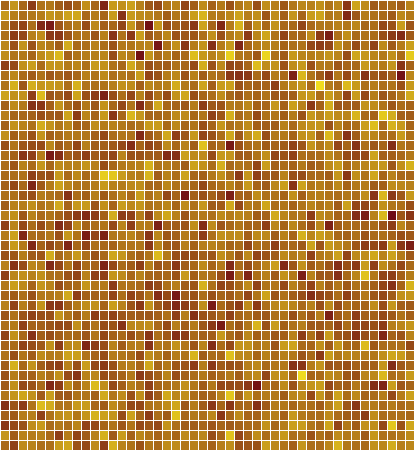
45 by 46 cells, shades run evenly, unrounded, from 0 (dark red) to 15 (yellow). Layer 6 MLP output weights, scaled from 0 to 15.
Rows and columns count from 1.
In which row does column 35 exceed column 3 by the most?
24
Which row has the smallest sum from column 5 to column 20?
16
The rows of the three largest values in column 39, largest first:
9, 21, 4
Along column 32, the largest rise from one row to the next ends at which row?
28
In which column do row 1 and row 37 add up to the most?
2
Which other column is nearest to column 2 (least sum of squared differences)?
36
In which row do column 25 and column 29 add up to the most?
7
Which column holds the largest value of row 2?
23
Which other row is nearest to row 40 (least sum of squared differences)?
44
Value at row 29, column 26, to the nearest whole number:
5
